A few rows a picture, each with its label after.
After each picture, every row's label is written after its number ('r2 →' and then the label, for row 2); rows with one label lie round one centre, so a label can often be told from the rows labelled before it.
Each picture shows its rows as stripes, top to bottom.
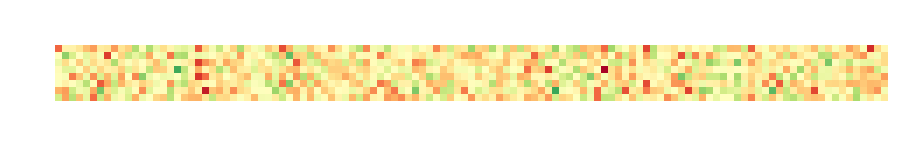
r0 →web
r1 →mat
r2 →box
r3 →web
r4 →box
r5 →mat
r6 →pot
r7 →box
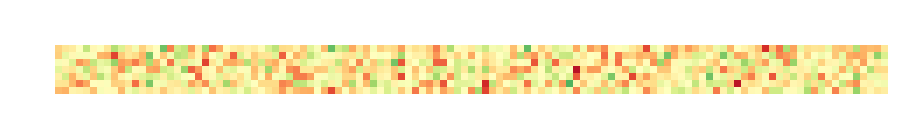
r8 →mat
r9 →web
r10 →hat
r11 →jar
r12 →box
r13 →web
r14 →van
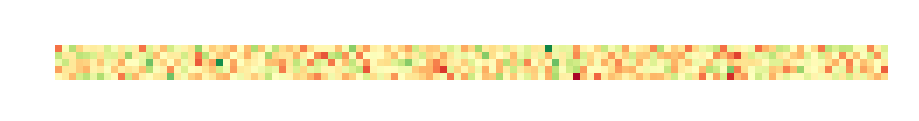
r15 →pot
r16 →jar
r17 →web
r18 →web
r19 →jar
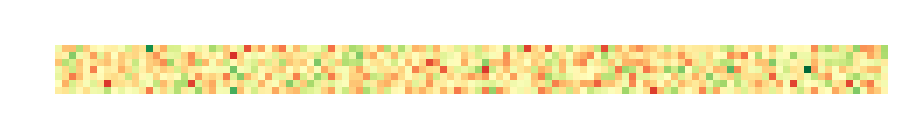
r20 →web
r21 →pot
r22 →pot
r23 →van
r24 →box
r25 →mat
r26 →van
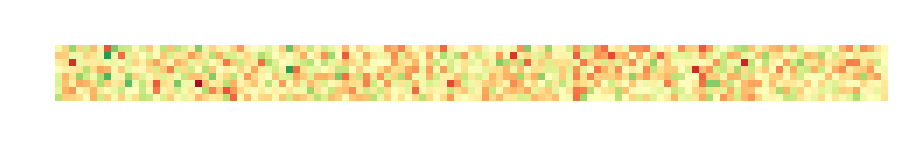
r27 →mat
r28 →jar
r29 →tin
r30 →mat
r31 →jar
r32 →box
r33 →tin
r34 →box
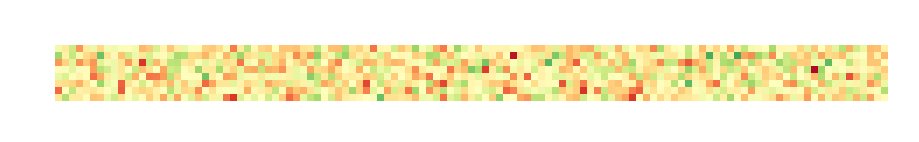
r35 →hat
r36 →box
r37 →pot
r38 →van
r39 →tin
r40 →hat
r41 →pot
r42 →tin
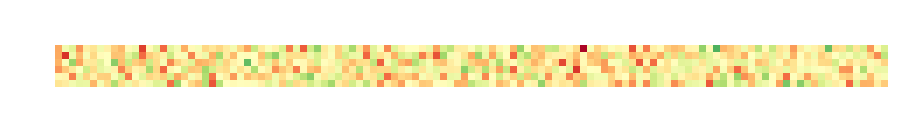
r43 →pot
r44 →pot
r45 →hat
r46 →jar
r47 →tin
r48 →mat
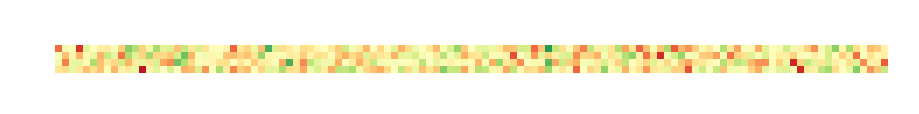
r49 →pot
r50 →jar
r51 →mat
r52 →pot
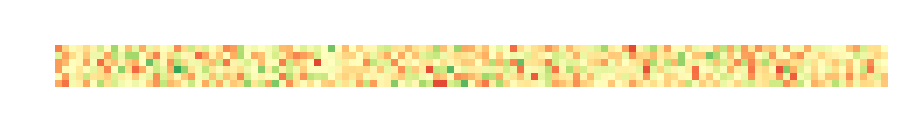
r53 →tin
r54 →box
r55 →web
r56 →mat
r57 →mat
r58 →hat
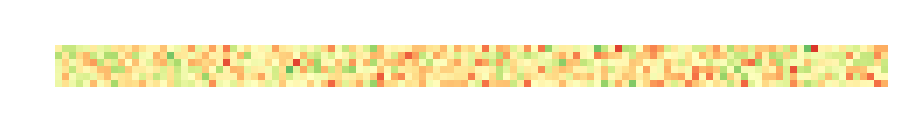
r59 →van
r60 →hat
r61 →box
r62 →mat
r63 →mat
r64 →van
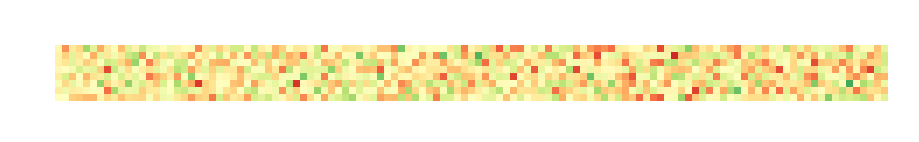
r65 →jar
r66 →pot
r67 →van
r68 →mat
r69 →tin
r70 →box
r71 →mat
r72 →pot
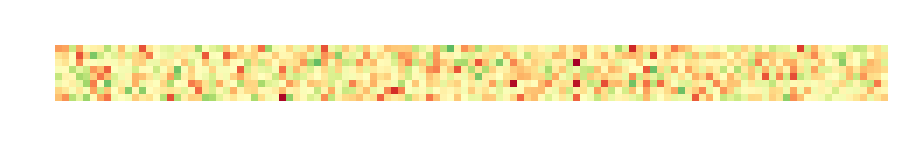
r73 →pot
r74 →hat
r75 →hat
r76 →mat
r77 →mat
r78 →jar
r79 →box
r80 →mat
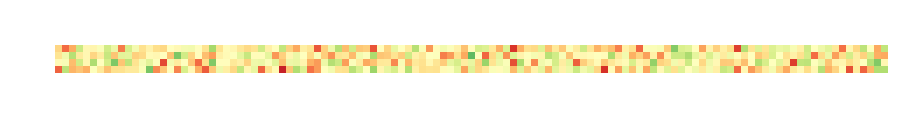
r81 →jar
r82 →van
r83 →jar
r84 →web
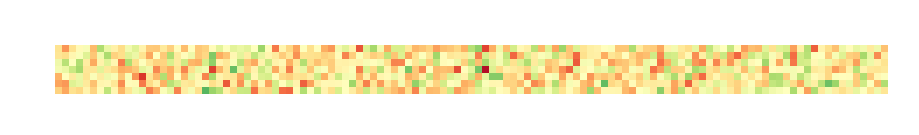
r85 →van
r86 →jar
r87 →jar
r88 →van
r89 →hat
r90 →pot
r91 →tin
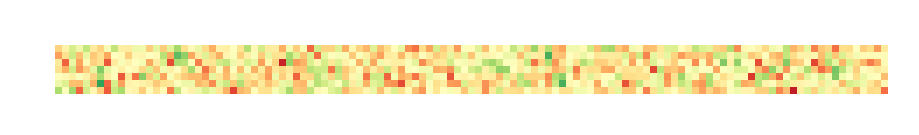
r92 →van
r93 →mat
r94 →mat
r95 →hat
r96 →box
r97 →box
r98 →mat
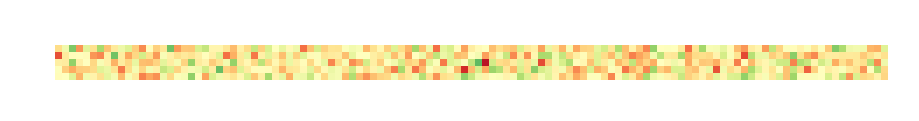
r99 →pot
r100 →tin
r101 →van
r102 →tin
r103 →hat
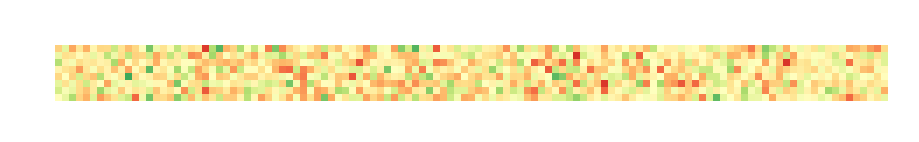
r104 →web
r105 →jar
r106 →hat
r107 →web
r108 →box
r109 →mat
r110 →hat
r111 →web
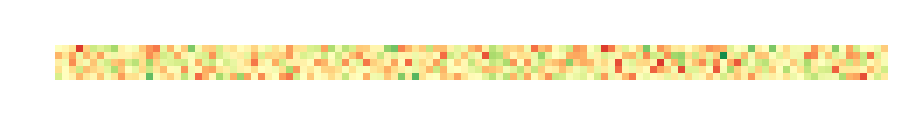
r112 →hat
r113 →tin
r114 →jar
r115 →van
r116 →web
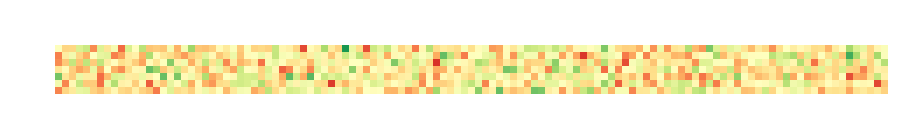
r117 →box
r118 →pot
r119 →pot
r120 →web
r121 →mat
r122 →van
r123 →tin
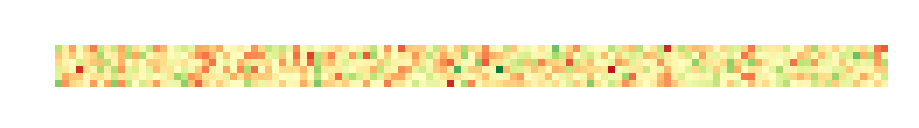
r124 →box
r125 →box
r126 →van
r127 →hat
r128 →box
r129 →box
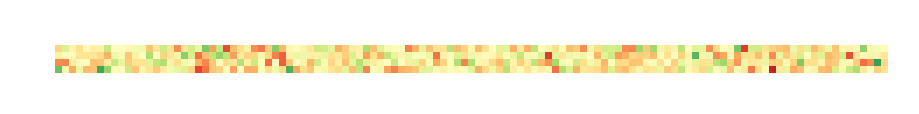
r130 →tin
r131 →web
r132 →web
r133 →box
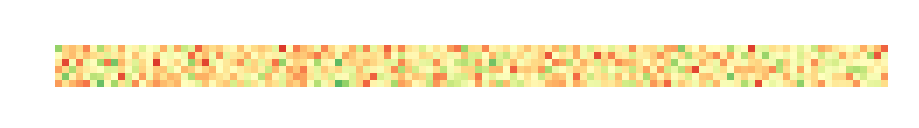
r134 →box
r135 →jar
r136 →hat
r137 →pot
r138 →hat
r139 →hat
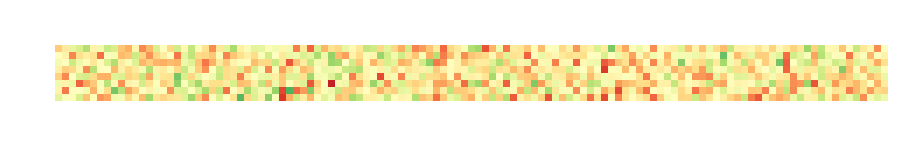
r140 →van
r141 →tin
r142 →hat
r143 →web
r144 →mat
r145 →van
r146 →mat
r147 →web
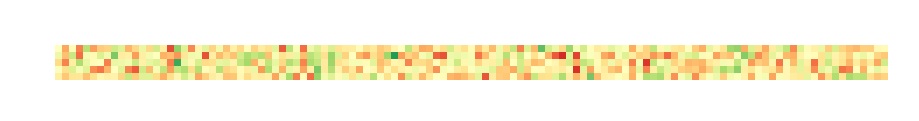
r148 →mat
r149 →hat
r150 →mat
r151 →mat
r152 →box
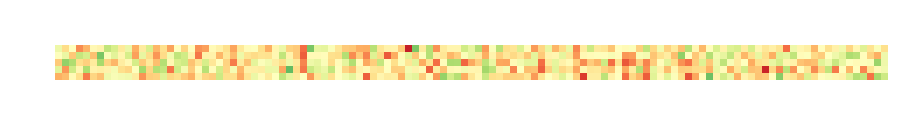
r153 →hat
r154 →box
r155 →pot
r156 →mat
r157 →pot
